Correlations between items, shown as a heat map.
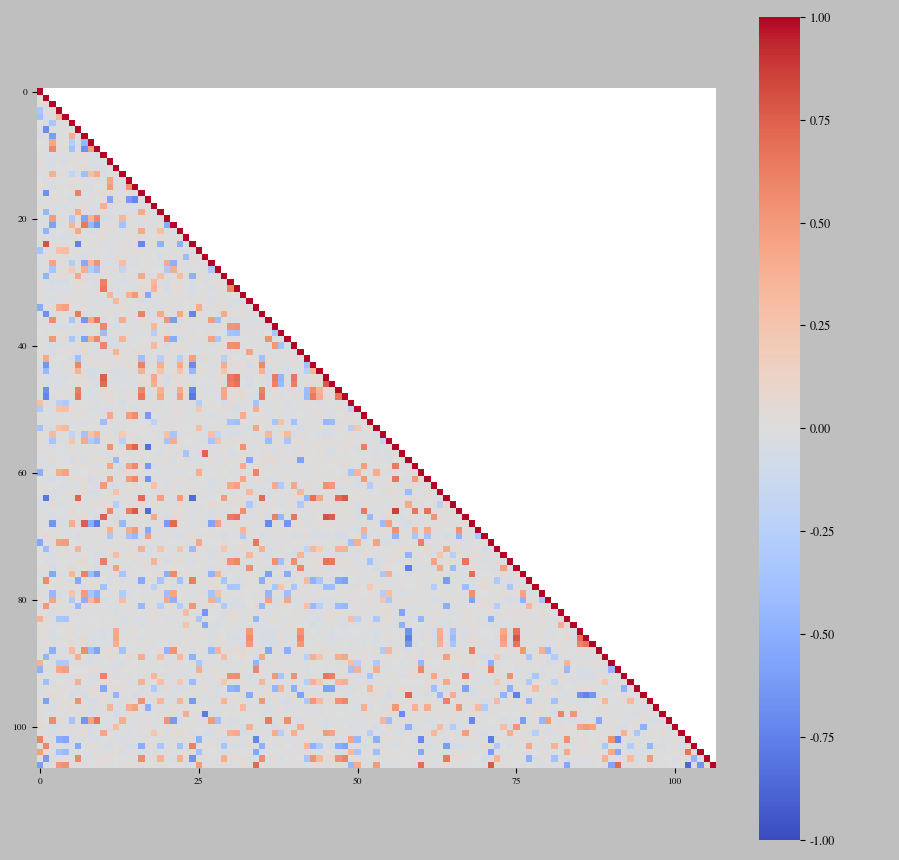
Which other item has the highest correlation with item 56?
66
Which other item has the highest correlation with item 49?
102
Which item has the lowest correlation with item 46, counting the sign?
94
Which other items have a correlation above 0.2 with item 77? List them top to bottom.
1, 24, 42, 81, 103
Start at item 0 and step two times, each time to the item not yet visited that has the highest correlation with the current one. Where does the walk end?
104
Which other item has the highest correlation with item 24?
1
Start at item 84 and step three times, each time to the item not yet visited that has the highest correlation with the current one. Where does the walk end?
23
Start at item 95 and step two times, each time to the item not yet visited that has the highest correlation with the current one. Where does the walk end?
65
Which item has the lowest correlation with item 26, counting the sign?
98
